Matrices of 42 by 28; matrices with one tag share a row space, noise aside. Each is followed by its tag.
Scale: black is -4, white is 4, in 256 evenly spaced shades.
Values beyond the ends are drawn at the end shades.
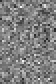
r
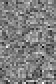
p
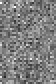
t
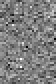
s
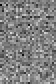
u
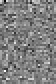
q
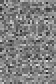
u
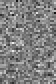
s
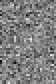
t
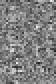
s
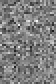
t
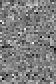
t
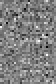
u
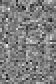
p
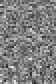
q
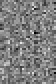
r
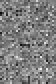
u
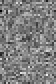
u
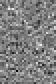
s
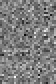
r
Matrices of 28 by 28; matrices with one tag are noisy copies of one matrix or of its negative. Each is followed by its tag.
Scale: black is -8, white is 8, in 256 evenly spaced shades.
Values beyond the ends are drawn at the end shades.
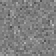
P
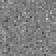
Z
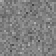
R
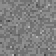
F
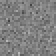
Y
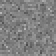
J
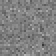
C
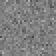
C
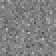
Z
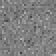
Z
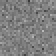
C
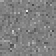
R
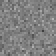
C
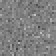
F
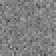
F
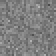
F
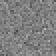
P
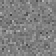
J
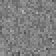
Y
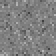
P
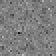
J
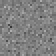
Y
